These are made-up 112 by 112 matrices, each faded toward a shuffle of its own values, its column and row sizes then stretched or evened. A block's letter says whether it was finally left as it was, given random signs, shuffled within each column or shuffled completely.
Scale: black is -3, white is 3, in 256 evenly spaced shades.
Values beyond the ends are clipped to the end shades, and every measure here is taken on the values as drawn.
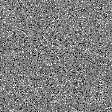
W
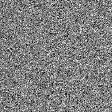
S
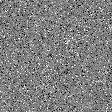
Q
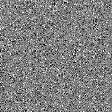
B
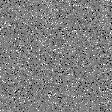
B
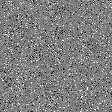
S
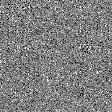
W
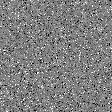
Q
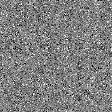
B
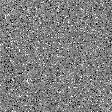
W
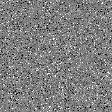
W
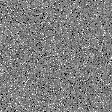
S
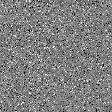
B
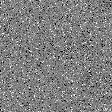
S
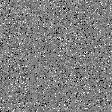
W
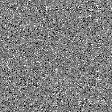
B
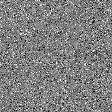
W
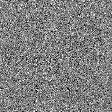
W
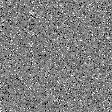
W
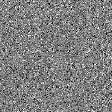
B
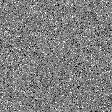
Q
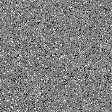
W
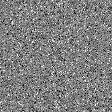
S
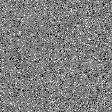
W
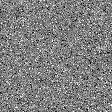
Q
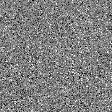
W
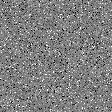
Q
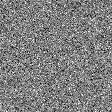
Q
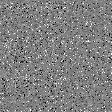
W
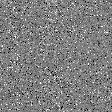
W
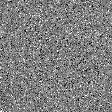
S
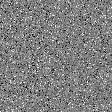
Q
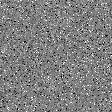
Q
